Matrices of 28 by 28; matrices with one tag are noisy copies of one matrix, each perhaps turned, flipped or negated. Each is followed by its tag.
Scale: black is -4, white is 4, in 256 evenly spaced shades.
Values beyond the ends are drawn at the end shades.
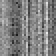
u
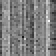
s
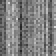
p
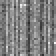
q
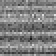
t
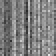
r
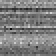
u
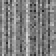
q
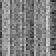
s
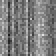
u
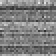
s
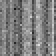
t
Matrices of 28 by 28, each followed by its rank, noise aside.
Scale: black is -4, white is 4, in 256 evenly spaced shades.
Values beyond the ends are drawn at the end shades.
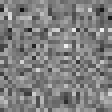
four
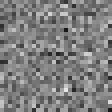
five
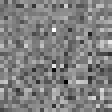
four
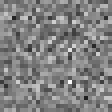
seven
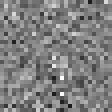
seven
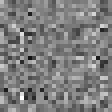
four
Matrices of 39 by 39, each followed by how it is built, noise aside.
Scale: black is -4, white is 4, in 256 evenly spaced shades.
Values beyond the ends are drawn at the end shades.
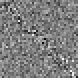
banded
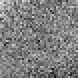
smooth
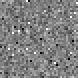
sparse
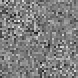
block diagonal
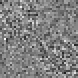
block diagonal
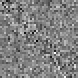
banded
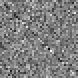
diagonal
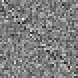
banded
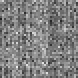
blocks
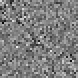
block diagonal
